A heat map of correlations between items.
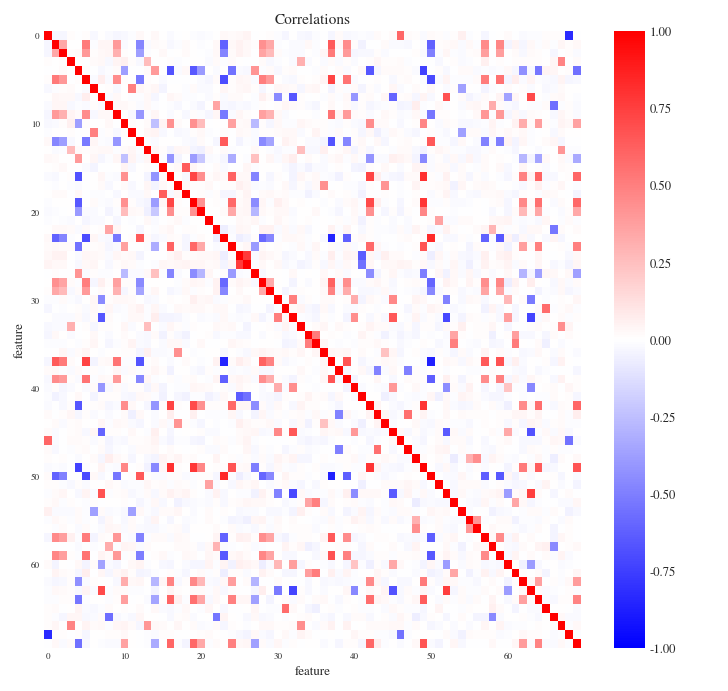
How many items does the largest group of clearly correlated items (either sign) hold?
13
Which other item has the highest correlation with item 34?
35
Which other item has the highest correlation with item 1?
37
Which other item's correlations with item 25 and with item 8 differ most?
26
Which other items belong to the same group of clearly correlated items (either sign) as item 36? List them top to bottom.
17, 44
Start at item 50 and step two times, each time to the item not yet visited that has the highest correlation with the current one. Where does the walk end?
12
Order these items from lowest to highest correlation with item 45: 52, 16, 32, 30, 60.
52, 16, 60, 30, 32
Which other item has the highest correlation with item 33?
67
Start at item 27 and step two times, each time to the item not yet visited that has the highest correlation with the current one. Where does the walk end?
14
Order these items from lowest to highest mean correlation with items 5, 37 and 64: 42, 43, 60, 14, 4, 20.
4, 14, 60, 43, 20, 42
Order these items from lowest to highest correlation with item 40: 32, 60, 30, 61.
61, 60, 30, 32
